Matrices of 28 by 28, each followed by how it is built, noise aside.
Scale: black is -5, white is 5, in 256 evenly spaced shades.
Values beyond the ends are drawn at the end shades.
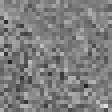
lower triangular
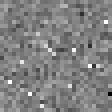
sparse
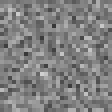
noise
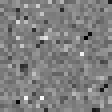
sparse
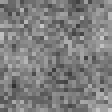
smooth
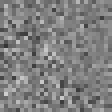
lower triangular
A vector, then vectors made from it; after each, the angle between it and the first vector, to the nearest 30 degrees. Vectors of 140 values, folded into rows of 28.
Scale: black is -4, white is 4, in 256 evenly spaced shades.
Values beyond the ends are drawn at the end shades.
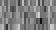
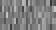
90 degrees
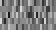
90 degrees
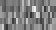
60 degrees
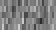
30 degrees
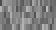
90 degrees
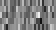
30 degrees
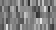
150 degrees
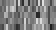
150 degrees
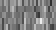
150 degrees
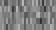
30 degrees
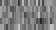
30 degrees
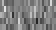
60 degrees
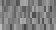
90 degrees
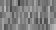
60 degrees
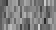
90 degrees
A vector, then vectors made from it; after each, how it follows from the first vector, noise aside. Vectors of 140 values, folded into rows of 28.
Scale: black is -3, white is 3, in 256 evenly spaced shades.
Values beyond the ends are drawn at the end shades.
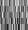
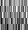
copied.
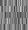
wrapped around, negated, shrunk.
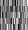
sign-scrambled.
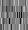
wrapped around, partly zeroed.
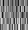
negated.
